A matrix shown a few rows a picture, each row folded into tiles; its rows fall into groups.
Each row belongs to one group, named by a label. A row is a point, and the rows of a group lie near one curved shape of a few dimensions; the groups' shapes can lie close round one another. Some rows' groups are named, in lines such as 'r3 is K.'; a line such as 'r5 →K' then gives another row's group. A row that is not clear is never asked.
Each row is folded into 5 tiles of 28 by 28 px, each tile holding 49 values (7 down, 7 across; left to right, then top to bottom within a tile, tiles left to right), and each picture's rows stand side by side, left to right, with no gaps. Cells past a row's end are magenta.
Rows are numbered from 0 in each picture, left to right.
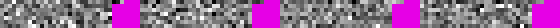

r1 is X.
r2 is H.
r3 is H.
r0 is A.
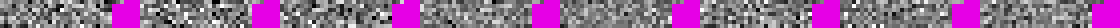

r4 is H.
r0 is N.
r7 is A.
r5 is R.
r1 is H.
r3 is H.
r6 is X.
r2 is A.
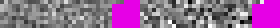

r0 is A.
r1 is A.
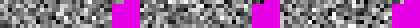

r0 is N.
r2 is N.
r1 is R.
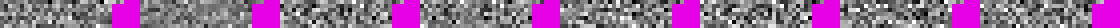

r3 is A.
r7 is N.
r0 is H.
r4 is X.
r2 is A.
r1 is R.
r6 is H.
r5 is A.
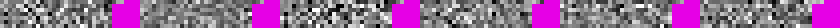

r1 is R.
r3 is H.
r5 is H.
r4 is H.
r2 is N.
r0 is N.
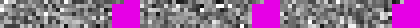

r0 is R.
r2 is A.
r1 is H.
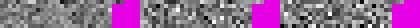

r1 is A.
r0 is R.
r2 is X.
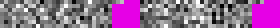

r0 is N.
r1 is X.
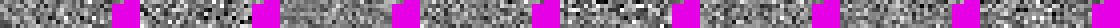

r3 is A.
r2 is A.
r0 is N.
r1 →A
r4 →H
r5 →A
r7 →X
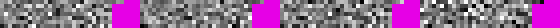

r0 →X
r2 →X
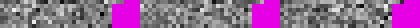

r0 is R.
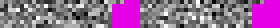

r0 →H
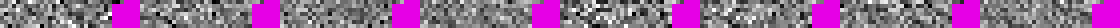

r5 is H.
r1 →H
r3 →A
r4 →H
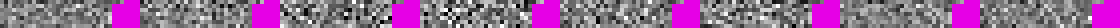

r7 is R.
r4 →N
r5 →X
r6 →H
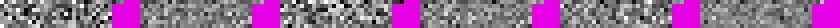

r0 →A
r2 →R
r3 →H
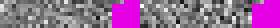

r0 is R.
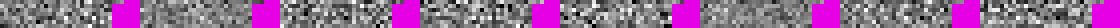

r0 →N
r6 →N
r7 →H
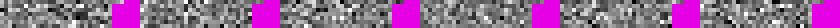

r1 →R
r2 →X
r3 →N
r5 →H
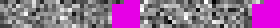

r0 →X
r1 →H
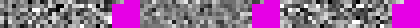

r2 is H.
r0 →N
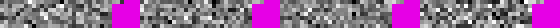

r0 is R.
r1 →H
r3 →H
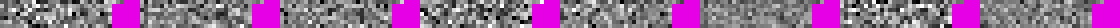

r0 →H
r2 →N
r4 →R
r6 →H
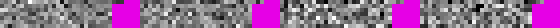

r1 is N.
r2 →H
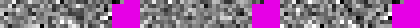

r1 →A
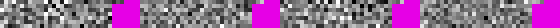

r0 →R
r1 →N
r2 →X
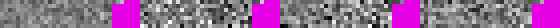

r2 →N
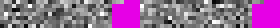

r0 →X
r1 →H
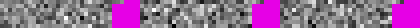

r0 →N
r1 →R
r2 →R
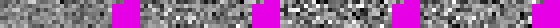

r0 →R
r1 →H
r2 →H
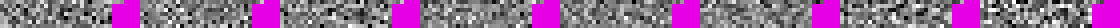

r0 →A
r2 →N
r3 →H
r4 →N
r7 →H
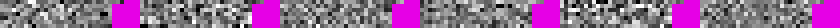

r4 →H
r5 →A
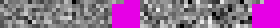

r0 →H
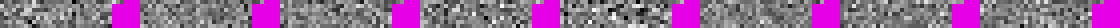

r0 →H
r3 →A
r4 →N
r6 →X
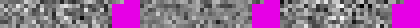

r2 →X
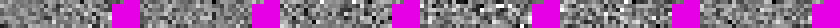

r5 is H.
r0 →N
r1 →H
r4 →R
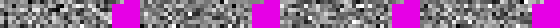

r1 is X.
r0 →N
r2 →H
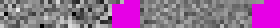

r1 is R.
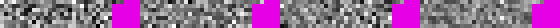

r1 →X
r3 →A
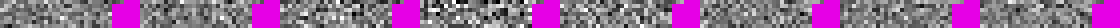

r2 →X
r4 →N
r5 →A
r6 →X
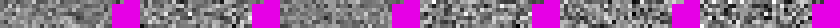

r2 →R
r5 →A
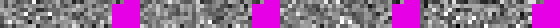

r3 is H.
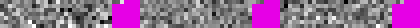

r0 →A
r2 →H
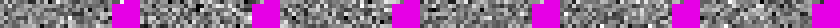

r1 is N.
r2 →A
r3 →X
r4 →X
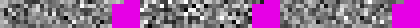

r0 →A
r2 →N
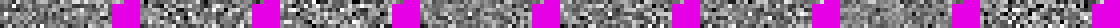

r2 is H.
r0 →X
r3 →X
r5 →X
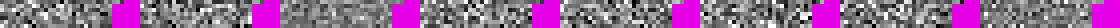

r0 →R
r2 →A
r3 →R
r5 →A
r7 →X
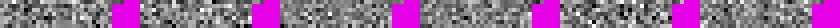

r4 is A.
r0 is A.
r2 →X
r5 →A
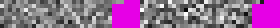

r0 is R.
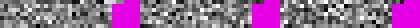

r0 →H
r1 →X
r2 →R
